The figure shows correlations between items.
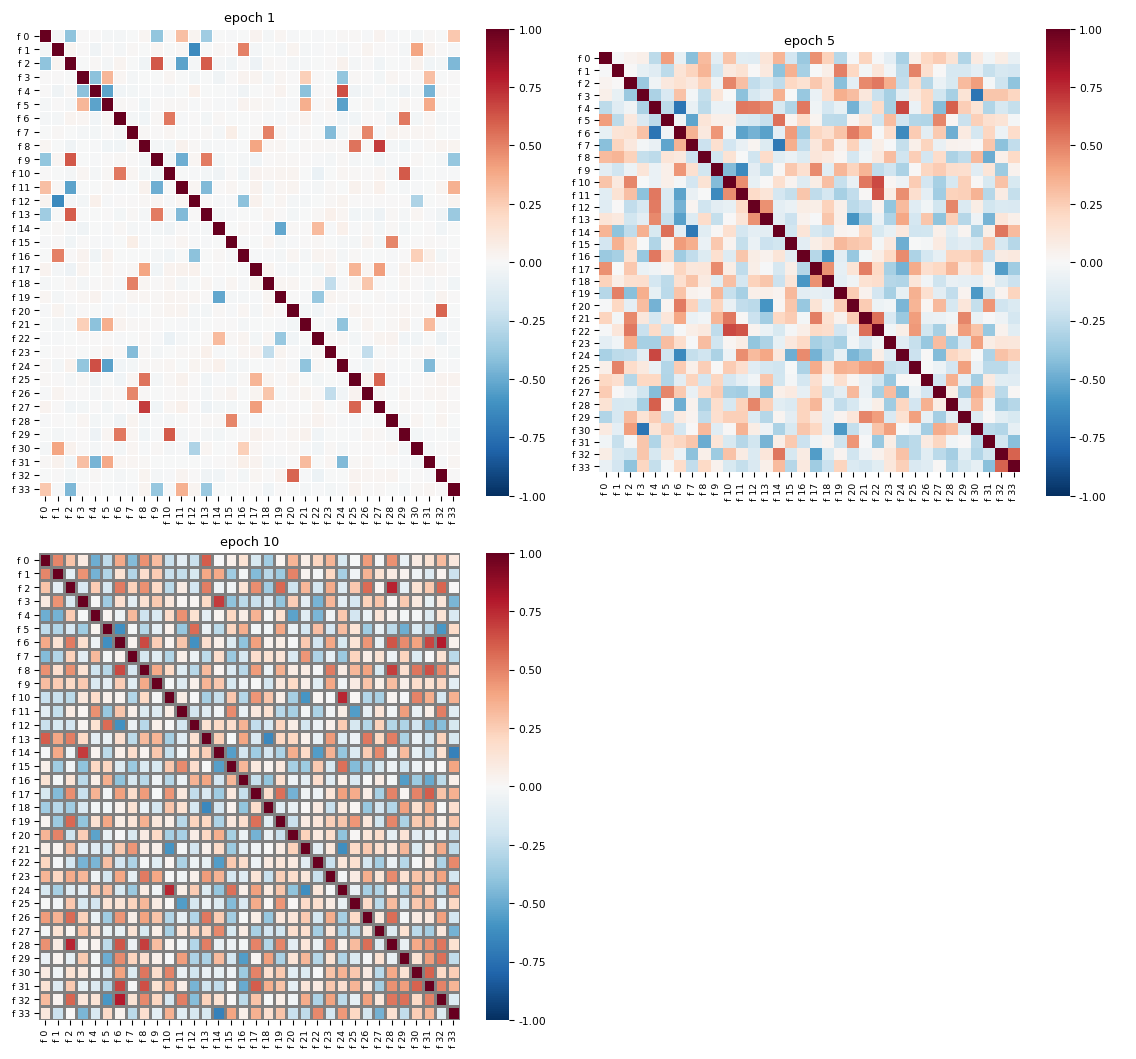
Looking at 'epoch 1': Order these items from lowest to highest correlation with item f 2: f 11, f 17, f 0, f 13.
f 11, f 0, f 17, f 13
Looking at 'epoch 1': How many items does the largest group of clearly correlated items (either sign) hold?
6
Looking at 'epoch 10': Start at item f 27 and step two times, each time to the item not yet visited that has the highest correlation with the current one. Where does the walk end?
f 3
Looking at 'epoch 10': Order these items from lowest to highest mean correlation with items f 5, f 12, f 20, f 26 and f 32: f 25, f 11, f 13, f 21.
f 11, f 25, f 21, f 13
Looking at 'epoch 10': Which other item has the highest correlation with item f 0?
f 13
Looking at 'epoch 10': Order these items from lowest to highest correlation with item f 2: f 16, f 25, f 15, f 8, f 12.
f 12, f 15, f 16, f 25, f 8
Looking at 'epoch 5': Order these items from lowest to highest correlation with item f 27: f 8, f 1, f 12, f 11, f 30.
f 11, f 12, f 1, f 8, f 30
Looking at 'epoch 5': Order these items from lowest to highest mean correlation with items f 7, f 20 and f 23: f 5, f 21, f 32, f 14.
f 14, f 32, f 5, f 21
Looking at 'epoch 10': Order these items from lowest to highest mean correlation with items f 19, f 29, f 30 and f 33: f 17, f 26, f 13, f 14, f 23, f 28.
f 14, f 13, f 26, f 23, f 28, f 17
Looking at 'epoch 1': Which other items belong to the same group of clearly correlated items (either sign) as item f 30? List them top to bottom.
f 1, f 12, f 16
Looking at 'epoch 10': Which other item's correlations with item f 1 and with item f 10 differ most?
f 24
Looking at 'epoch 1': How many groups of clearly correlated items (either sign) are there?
9
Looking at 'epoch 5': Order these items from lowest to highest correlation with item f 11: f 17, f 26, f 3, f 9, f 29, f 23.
f 9, f 3, f 17, f 26, f 23, f 29
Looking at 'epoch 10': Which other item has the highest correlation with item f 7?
f 21
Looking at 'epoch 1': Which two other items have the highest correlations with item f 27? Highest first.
f 8, f 25
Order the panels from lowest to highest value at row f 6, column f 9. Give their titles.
epoch 1, epoch 10, epoch 5
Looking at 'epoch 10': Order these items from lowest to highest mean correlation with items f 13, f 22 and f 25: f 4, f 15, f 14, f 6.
f 4, f 14, f 15, f 6
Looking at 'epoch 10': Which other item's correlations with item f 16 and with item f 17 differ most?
f 31
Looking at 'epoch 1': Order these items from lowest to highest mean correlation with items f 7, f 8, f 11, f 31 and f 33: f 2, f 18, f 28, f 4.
f 2, f 4, f 28, f 18
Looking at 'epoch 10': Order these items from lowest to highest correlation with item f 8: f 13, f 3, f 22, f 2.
f 22, f 3, f 13, f 2
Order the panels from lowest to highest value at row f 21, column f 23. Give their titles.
epoch 5, epoch 1, epoch 10
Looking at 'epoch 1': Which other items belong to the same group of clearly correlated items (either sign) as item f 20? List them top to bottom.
f 32
